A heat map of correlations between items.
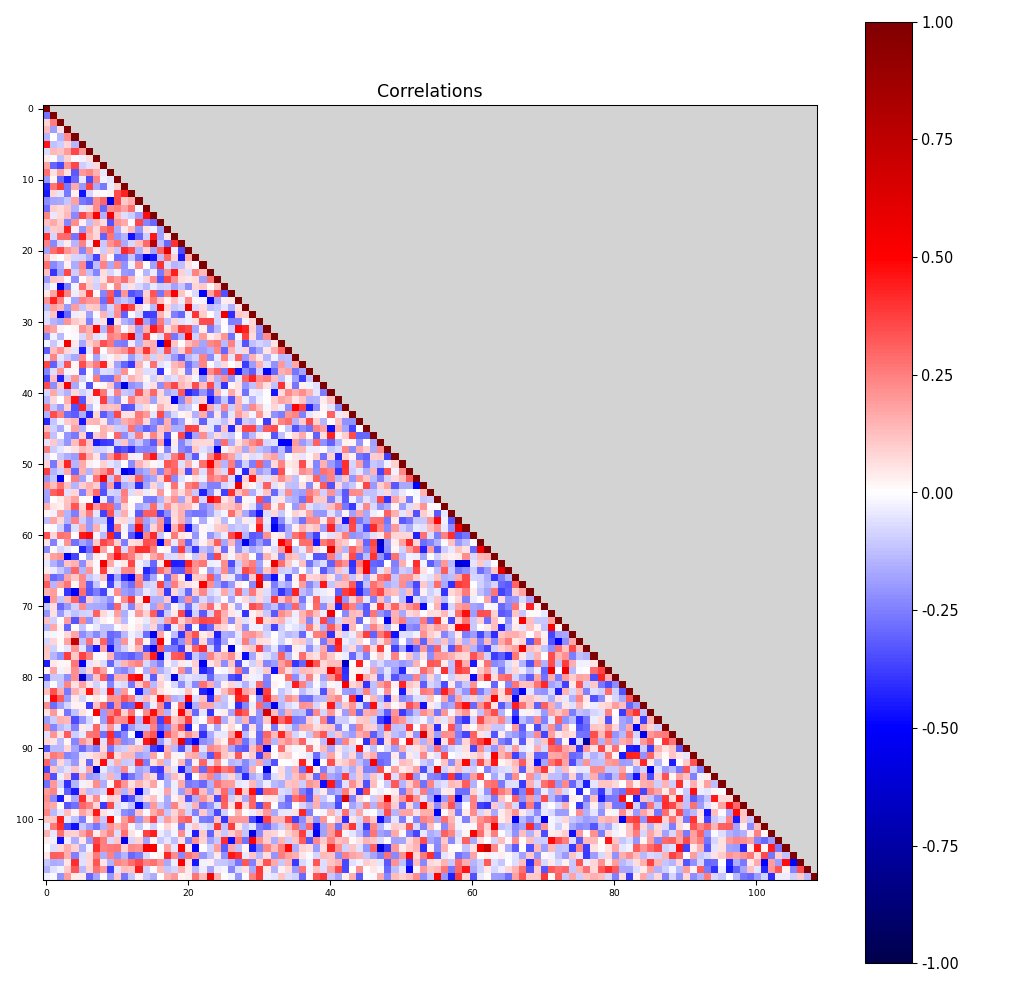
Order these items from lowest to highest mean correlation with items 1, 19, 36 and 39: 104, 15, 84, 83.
83, 84, 104, 15
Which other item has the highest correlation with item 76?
67
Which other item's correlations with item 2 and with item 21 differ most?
29
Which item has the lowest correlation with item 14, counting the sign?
21
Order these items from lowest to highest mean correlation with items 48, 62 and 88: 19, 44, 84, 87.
84, 19, 44, 87
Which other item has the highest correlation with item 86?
32
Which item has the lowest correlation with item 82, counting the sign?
30
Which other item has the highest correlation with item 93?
55
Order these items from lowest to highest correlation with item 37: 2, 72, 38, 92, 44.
72, 38, 92, 2, 44
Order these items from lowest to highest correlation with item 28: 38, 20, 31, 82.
82, 38, 31, 20
